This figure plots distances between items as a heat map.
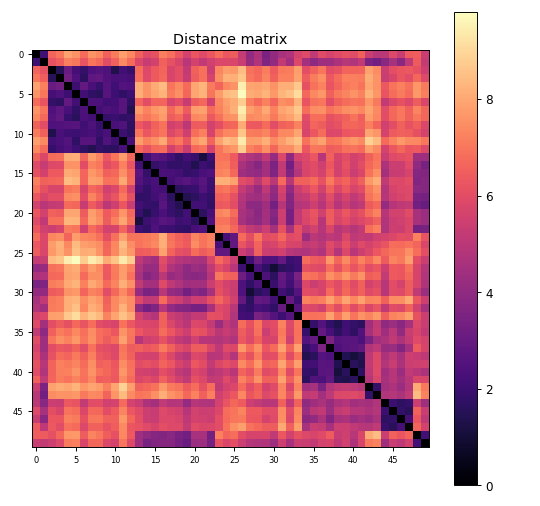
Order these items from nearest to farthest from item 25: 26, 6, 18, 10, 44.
26, 18, 44, 10, 6
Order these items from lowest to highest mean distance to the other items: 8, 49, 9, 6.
49, 9, 6, 8
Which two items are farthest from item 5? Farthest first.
26, 33
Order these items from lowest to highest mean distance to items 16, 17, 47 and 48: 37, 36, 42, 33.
36, 37, 33, 42
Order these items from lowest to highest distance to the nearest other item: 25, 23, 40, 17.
40, 17, 23, 25
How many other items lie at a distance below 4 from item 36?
8
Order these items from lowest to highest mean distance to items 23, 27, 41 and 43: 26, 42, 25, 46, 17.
42, 25, 46, 26, 17
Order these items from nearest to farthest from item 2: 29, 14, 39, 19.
19, 14, 39, 29
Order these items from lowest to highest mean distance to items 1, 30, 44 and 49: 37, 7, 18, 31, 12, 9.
18, 31, 37, 9, 12, 7
